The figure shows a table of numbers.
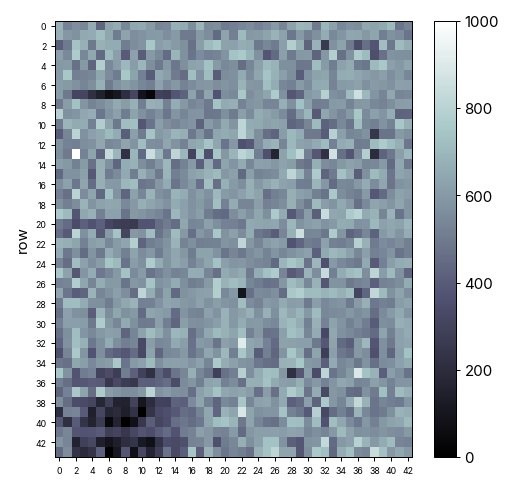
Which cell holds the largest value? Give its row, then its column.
13, 2
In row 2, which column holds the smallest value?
32
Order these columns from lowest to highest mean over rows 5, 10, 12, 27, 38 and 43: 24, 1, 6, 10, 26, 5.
6, 10, 5, 1, 24, 26
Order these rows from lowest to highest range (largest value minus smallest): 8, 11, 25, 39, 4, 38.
8, 4, 25, 11, 38, 39
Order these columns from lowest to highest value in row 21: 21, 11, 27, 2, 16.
16, 27, 21, 11, 2
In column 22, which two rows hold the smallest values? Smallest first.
27, 12
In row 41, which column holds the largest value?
34
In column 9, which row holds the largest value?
22
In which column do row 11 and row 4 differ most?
38
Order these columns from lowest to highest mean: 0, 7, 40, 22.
7, 0, 40, 22
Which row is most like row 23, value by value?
0
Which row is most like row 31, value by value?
26
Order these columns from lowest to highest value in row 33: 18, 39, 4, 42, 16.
4, 16, 39, 18, 42
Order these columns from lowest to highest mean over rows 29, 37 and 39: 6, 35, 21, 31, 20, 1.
6, 35, 1, 21, 20, 31
